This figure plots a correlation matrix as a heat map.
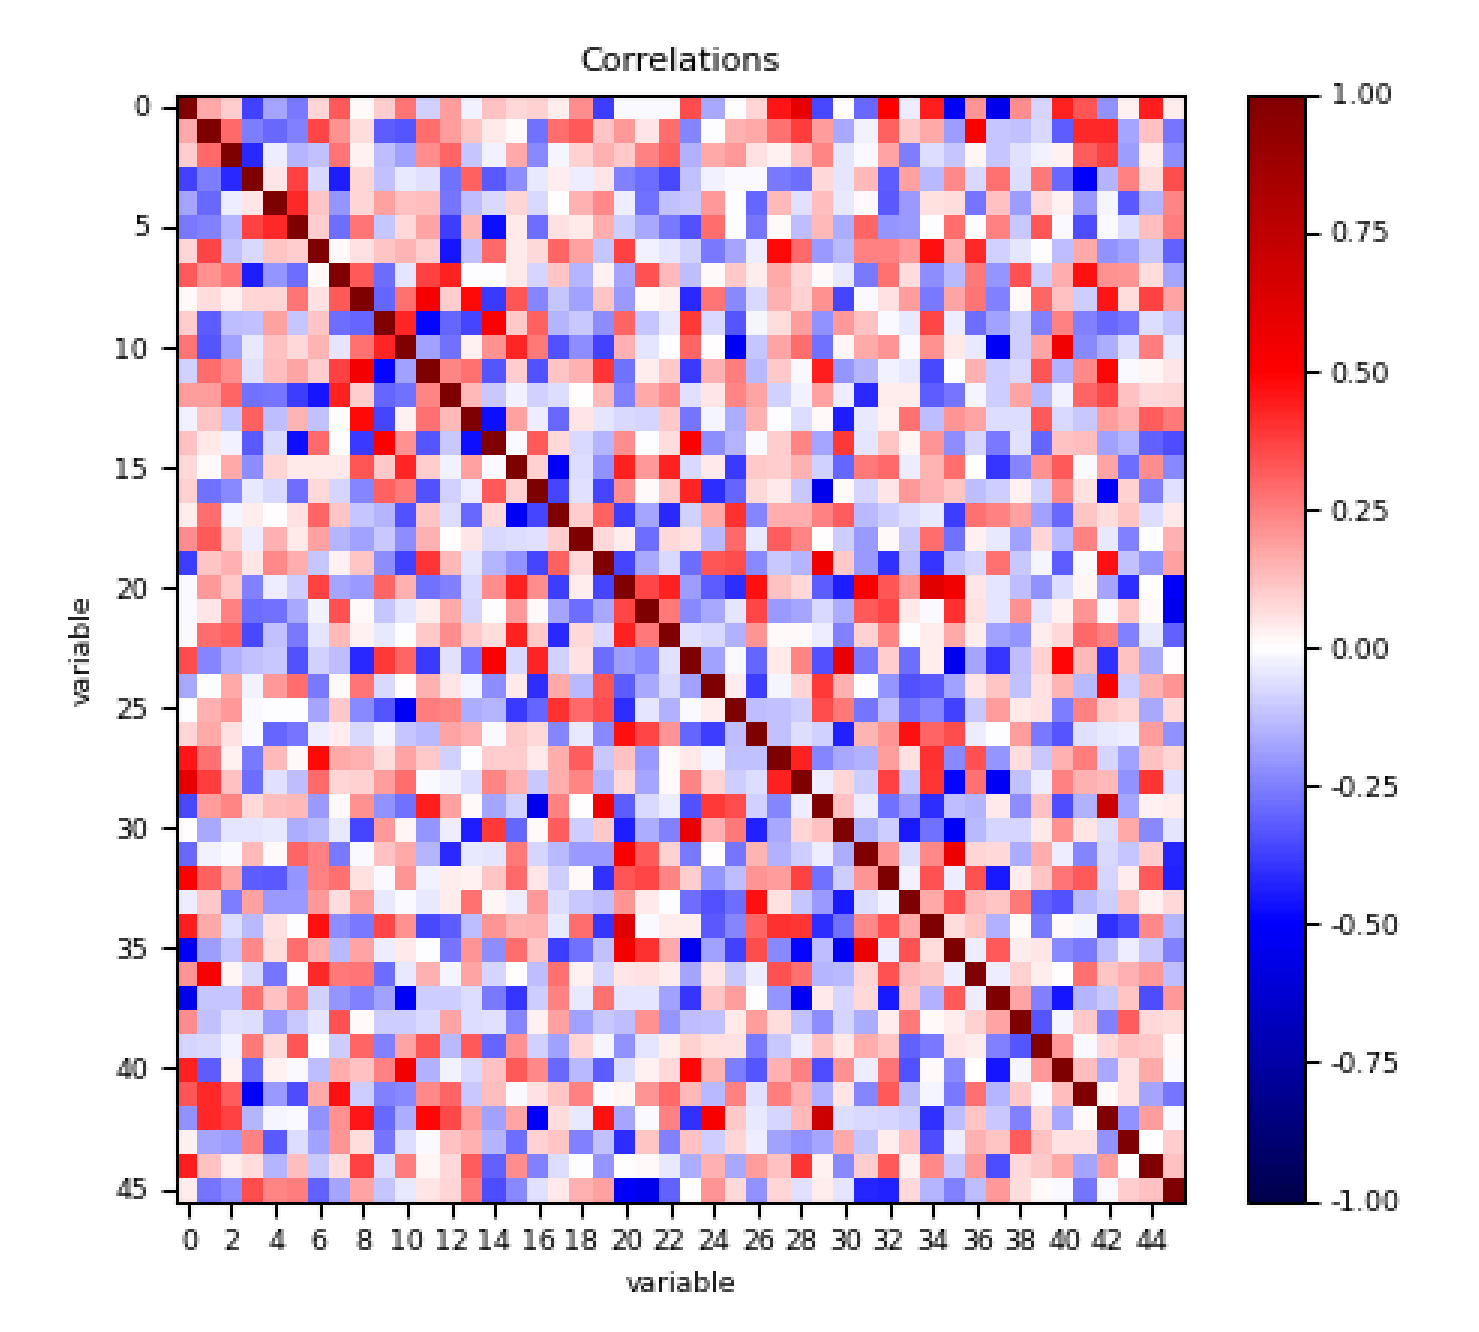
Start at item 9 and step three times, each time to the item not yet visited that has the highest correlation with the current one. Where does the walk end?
30
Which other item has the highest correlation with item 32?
0
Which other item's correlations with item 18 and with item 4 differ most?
1
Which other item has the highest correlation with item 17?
25
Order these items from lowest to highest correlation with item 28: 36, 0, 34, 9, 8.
8, 9, 36, 34, 0
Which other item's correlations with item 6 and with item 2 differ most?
12
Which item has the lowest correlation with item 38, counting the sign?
39
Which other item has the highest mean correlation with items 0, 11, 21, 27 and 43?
7
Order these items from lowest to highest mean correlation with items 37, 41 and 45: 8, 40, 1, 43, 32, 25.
32, 40, 8, 1, 43, 25
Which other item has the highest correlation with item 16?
23
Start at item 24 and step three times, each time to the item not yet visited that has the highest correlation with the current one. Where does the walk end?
19
